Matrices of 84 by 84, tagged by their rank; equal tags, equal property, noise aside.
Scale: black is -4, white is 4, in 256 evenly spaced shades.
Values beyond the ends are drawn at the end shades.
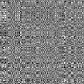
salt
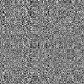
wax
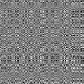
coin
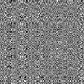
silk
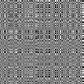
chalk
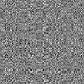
silk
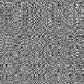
silk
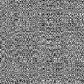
wax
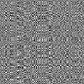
salt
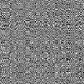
silk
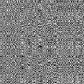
silk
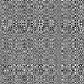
coin
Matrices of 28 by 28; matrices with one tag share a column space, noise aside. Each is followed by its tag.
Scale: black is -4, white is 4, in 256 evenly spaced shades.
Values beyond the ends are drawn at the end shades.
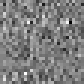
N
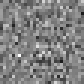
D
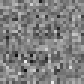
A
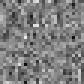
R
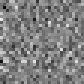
D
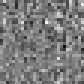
N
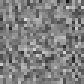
D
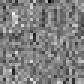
R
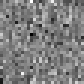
R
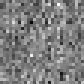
N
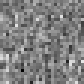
A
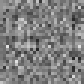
D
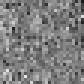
N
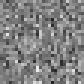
A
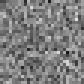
D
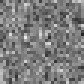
R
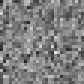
D
